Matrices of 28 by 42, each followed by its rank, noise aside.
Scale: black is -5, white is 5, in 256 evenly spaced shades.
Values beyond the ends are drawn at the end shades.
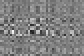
two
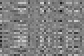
two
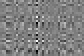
two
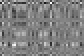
two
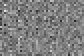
six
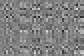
two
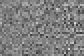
six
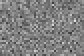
six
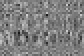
four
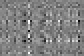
two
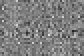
six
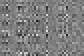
three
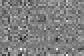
four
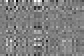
two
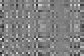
two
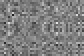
four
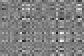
two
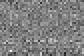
six
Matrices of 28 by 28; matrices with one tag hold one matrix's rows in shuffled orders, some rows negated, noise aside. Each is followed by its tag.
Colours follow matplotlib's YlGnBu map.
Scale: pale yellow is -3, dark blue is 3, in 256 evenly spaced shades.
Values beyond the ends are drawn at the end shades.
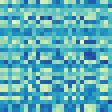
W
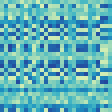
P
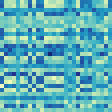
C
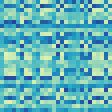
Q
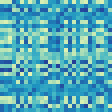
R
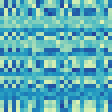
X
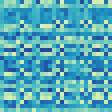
Q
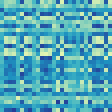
Q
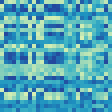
C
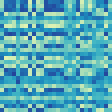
C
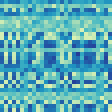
X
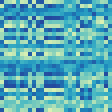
C
